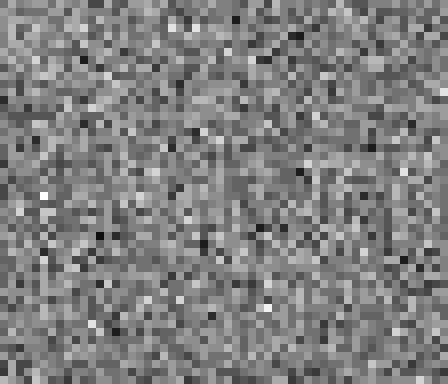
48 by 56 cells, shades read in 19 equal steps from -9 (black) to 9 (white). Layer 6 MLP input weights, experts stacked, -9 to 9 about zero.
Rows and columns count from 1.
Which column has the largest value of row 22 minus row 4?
51
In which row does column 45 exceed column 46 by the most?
28
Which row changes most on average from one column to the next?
30
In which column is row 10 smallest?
24
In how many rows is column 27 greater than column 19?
17
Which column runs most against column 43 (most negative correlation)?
46
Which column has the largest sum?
6
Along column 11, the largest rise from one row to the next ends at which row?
9
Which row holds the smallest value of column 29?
33
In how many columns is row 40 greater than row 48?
27
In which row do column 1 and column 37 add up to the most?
10
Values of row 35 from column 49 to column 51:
0 -3 3
